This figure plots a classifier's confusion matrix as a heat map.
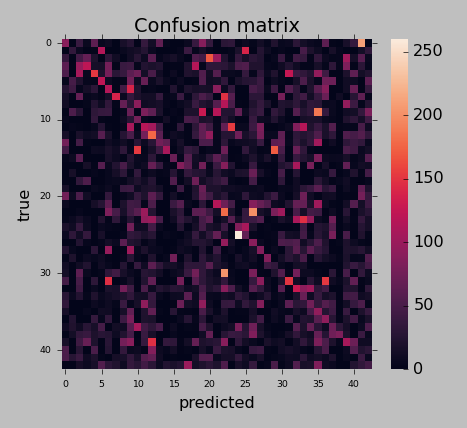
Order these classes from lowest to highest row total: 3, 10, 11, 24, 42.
10, 24, 42, 3, 11
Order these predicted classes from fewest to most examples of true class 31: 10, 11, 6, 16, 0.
10, 11, 0, 16, 6
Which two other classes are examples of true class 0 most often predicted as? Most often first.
41, 19
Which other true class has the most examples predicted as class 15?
28
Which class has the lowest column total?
38
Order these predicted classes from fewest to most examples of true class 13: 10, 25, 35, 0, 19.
25, 10, 19, 0, 35
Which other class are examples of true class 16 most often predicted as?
32
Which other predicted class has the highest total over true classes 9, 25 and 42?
24
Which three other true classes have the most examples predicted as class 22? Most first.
30, 7, 8
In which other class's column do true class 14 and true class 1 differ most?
29
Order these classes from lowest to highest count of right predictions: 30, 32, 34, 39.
30, 34, 39, 32
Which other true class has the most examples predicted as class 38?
37
